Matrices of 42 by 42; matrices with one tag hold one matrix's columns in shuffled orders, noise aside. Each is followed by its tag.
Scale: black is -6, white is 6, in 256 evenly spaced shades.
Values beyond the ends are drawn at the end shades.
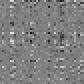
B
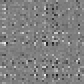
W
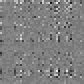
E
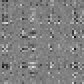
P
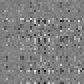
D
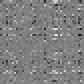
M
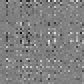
B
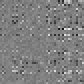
M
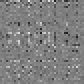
B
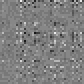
B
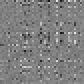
B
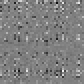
E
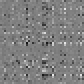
W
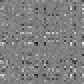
W
